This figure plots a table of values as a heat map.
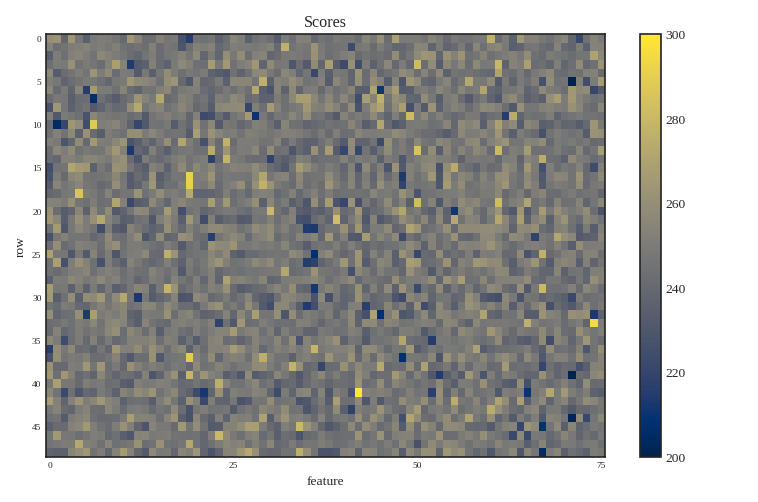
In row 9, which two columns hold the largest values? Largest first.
49, 63
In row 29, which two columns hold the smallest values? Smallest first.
36, 50
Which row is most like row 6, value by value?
32
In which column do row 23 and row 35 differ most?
48
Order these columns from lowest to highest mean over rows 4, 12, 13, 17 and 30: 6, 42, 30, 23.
23, 42, 30, 6
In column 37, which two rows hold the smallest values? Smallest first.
38, 48
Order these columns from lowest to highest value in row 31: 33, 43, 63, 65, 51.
43, 51, 63, 65, 33
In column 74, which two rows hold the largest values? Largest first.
33, 2
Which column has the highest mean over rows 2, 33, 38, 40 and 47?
74
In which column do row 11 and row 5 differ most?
71
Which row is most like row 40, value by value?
46
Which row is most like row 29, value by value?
25
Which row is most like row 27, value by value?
1
